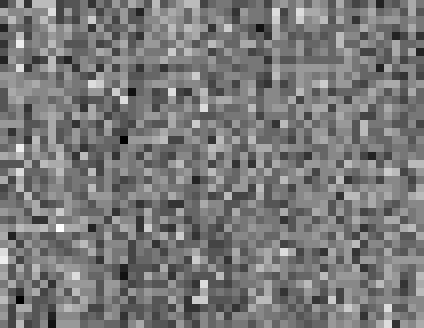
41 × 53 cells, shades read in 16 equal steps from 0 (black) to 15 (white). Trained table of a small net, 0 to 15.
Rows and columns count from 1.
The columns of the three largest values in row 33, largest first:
1, 25, 34
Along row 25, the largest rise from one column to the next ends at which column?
44
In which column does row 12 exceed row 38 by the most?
3
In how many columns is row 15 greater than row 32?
24
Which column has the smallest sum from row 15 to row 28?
15
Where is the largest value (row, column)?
29, 8
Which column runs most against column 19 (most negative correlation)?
37
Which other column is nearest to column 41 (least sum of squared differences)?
40
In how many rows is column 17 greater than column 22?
15
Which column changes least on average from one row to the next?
31
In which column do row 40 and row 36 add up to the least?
7
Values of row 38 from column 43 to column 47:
4 9 7 9 7
